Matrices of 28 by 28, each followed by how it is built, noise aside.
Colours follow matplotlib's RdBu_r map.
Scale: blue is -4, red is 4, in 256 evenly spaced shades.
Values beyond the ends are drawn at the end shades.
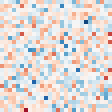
noise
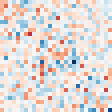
block diagonal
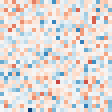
noise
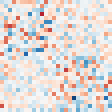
block diagonal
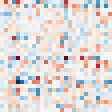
low rank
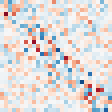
banded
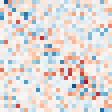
banded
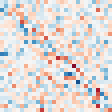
banded
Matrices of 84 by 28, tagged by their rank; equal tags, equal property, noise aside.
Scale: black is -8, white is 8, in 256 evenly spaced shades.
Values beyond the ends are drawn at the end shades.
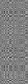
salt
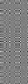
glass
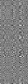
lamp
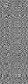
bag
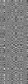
salt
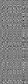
lamp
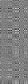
glass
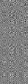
lamp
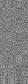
bag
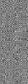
bag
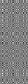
glass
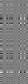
glass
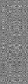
bag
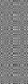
glass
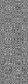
bag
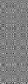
salt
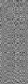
lamp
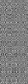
bag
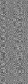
bag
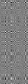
glass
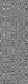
lamp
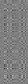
glass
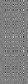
glass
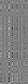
glass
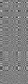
glass
